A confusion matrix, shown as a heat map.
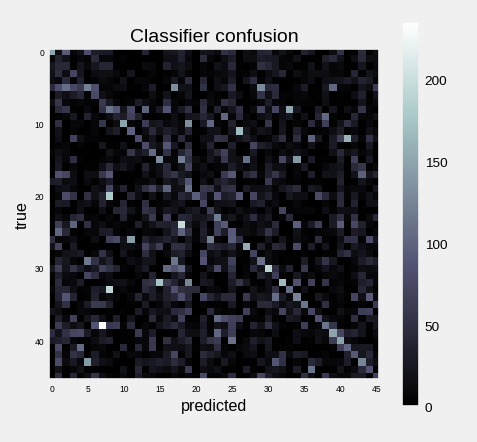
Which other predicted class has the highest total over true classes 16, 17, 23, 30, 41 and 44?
1
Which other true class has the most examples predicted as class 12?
39
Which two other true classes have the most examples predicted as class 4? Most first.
41, 39
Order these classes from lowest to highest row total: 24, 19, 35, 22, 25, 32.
22, 35, 25, 19, 32, 24
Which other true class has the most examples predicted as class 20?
33
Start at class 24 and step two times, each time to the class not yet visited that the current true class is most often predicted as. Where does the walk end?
19
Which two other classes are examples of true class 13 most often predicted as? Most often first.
16, 28
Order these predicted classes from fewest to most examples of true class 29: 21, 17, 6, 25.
6, 25, 21, 17
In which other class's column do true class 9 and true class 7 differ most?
38
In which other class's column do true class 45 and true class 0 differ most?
2
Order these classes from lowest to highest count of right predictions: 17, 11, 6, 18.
18, 17, 6, 11
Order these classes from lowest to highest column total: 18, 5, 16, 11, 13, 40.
11, 5, 13, 40, 16, 18
